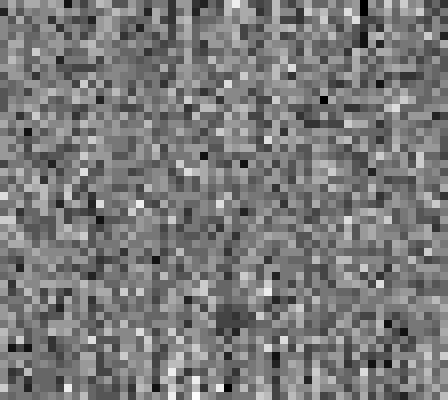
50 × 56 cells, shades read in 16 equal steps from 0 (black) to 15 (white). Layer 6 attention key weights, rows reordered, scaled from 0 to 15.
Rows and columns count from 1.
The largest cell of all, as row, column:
50, 25
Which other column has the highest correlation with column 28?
55
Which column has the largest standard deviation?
46
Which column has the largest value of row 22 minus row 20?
26
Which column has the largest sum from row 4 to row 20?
35
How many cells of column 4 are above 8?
10
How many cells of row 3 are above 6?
26
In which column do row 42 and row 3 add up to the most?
45
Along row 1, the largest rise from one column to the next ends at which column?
47
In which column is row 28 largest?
44
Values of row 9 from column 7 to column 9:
8 5 5
